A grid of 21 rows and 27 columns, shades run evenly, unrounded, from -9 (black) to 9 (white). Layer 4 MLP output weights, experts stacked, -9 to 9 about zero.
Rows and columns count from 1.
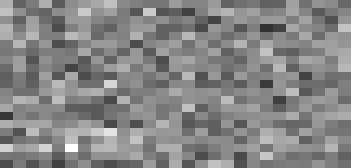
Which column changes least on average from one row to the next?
20
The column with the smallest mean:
16
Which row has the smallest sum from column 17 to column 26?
11
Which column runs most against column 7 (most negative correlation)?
15
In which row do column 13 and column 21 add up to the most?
7
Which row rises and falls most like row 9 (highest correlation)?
8
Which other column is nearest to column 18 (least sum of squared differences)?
12
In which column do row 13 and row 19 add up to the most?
6
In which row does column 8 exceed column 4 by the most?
17
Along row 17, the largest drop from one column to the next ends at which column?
10
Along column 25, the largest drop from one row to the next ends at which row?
2
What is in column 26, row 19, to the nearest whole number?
4
